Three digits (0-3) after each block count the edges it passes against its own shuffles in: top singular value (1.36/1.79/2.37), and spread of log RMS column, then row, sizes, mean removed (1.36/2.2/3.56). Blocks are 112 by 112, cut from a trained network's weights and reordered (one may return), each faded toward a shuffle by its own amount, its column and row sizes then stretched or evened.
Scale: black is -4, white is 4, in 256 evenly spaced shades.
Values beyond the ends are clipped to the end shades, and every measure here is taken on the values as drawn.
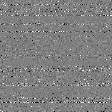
1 0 3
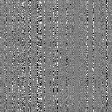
3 3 0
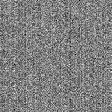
2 0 0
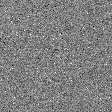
0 0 0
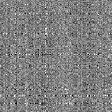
2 1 2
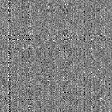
2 2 1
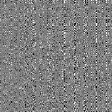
3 3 1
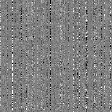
2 3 1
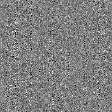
0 2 0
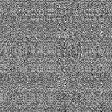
3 1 0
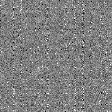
2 2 0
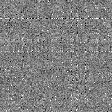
2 1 1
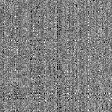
2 2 1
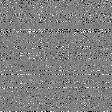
2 1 3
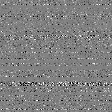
1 0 3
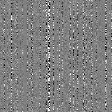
2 3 0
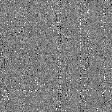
1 2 0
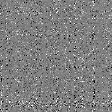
1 2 2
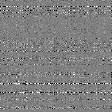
2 1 3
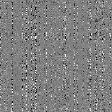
2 3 1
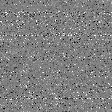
1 0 2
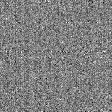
1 0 1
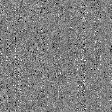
0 2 1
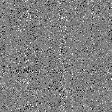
1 2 1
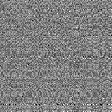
3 1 1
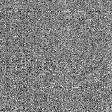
1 0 2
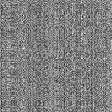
3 1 0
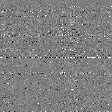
2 1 2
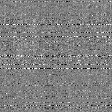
2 0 3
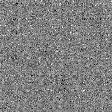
0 0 2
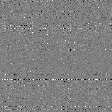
2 1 2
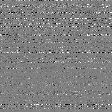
1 0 3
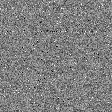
1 0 0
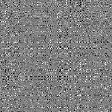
3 2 2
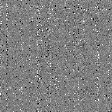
0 2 1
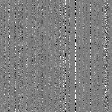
2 3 0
